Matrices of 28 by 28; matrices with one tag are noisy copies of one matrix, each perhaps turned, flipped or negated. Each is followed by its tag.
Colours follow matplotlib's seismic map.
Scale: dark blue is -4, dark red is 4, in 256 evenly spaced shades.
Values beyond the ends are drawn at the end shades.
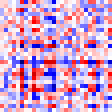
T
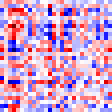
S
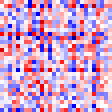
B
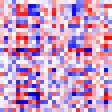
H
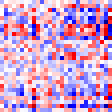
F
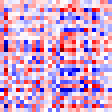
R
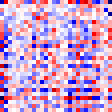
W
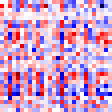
H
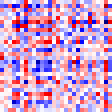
R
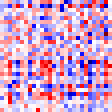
R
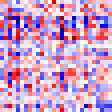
H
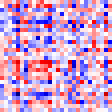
R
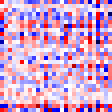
W
